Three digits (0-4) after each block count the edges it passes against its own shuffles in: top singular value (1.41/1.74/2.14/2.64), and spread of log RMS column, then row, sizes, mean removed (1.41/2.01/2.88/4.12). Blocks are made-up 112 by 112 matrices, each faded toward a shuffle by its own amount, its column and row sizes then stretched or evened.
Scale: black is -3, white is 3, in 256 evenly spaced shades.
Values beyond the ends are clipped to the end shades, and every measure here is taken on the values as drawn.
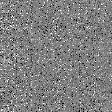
2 2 1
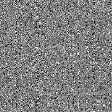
2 2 0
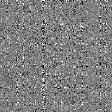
2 3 2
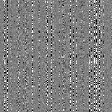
4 4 1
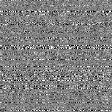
3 0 4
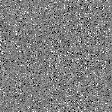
0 2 2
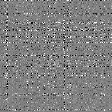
1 3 4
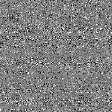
3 1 3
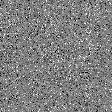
0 1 0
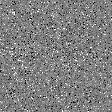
0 1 1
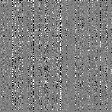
2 4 2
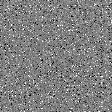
0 1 1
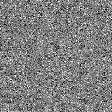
2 1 0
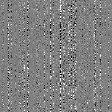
3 4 0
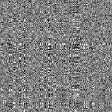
4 3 2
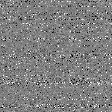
1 1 3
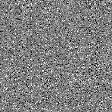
2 1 1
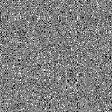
3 2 0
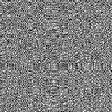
4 0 0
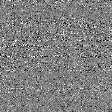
0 1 3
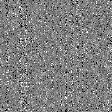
1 3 0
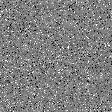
0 0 0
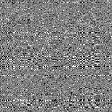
4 1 3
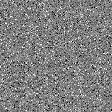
2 0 0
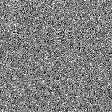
2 0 0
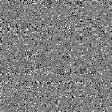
3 2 3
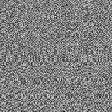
4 0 1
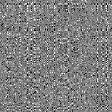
4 3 1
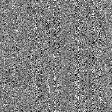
1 3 0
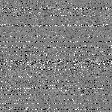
0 0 4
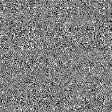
1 2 2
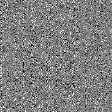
0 3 0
